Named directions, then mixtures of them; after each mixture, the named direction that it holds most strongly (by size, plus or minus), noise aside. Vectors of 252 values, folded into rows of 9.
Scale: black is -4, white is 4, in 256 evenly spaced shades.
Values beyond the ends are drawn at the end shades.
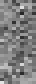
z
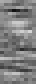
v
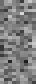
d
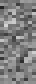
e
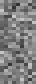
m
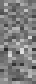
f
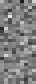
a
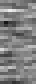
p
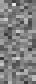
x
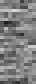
p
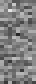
x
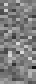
f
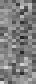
z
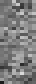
z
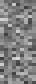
x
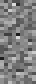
x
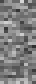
a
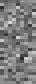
e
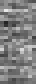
p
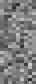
m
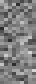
a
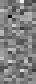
d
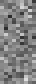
a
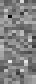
d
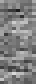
v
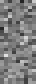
a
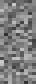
x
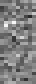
e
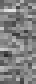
p
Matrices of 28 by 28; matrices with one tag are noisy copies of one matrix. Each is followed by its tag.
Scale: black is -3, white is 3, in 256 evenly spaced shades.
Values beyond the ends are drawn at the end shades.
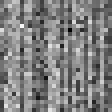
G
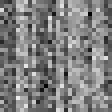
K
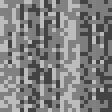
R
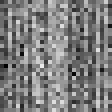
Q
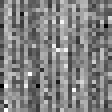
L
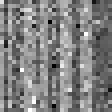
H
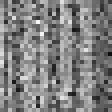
H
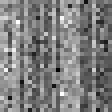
R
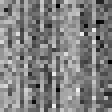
R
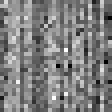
G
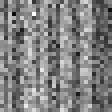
H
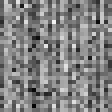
L
